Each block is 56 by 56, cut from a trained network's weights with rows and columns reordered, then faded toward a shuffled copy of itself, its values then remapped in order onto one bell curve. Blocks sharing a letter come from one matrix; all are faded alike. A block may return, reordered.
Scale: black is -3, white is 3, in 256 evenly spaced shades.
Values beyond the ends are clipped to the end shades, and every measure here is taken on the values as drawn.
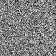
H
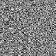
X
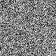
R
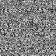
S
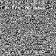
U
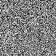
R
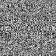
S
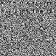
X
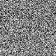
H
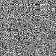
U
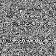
U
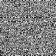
U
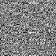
X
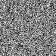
R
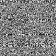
U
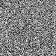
H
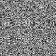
S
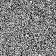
R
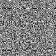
U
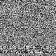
U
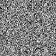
H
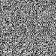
S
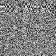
U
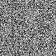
R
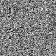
H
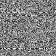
U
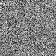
R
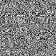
U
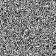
H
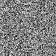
R
